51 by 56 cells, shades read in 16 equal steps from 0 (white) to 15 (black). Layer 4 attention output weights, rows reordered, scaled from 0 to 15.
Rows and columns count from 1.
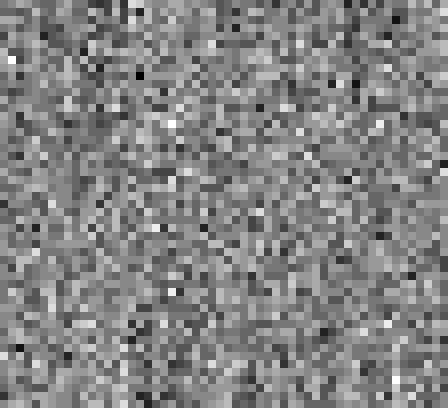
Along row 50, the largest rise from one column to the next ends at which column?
49
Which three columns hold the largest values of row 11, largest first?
45, 42, 37
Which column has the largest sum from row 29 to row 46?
36
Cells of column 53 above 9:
4
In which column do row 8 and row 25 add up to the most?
14
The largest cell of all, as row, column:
10, 18
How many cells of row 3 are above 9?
8
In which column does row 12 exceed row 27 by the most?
33
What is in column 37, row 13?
9
